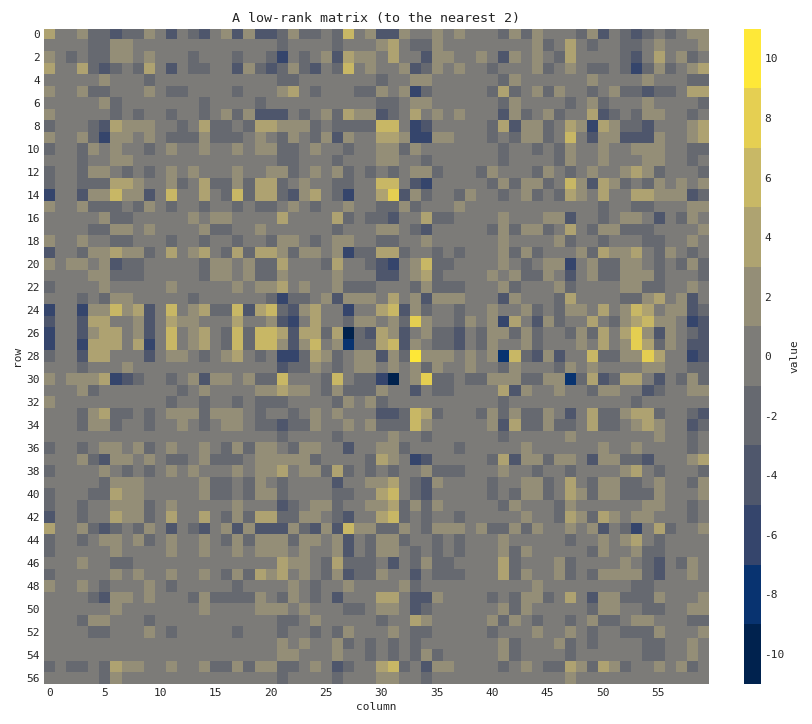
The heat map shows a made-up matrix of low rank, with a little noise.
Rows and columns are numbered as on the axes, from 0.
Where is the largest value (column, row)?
33, 28
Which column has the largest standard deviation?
31
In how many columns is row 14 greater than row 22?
28
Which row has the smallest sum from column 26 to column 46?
26
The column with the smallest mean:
27
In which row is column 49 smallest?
8
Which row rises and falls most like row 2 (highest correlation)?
23
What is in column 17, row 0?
-4
